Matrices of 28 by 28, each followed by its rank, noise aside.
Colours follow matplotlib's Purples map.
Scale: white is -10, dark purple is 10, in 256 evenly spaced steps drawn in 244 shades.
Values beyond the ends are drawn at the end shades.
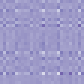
one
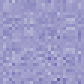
five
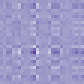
one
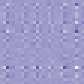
one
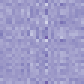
two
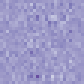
five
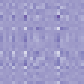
two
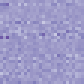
four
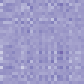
two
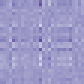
one
